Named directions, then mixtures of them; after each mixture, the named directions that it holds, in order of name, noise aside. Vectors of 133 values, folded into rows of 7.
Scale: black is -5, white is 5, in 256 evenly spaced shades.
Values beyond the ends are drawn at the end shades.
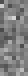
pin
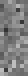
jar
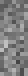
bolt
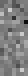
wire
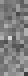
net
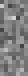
pin.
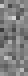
pin.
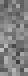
bolt, net.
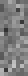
jar.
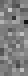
wire.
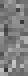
jar.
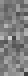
net.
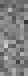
bolt, wire.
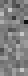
wire.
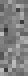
jar.
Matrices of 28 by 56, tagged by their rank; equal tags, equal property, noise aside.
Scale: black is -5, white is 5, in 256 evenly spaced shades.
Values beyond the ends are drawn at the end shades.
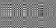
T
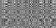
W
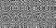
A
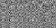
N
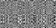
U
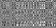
U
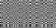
T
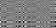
T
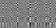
T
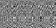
A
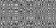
W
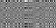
T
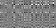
W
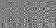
U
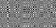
W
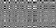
T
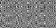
U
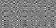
U
